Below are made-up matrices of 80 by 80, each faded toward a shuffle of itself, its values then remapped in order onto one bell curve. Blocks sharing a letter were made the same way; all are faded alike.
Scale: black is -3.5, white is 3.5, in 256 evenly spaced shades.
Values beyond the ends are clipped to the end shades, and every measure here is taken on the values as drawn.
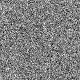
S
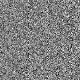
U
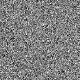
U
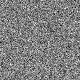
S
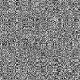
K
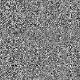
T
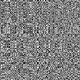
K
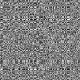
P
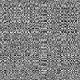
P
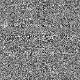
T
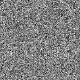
U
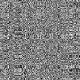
K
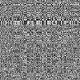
P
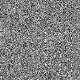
U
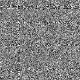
T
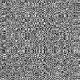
K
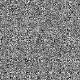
T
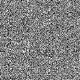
U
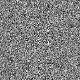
U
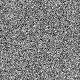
S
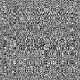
K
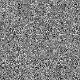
T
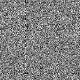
T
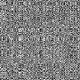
K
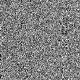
U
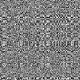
P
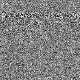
T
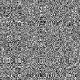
K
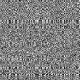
P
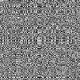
P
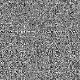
T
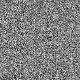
U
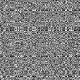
P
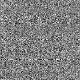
T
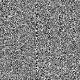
U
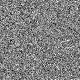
S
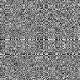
P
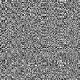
K
